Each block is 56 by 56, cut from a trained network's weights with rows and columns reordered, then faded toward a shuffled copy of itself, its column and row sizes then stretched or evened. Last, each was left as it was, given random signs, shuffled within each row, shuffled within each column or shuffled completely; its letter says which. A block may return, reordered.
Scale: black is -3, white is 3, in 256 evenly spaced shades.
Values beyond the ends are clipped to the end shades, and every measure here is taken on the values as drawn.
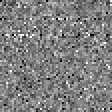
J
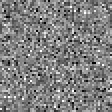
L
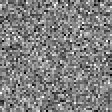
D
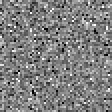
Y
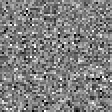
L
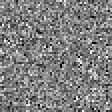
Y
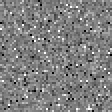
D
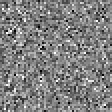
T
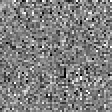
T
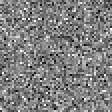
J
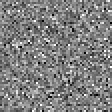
J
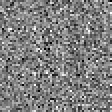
T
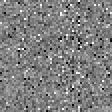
Y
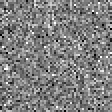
Y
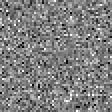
Y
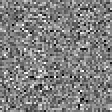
L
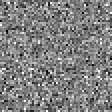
T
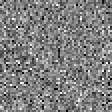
L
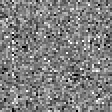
Y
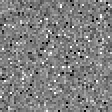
D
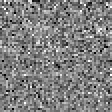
J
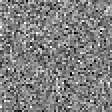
D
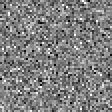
D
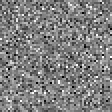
J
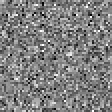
L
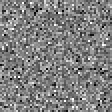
J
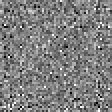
L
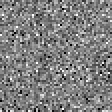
J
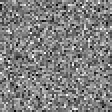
D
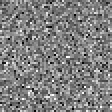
J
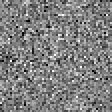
J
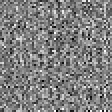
L
